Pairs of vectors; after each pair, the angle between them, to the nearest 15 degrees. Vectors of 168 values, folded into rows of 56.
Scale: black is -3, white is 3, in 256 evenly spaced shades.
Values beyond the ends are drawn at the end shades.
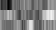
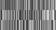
60 degrees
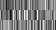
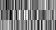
15 degrees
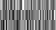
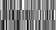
15 degrees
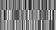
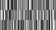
120 degrees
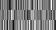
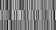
75 degrees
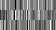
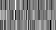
165 degrees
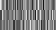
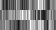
60 degrees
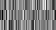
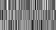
45 degrees
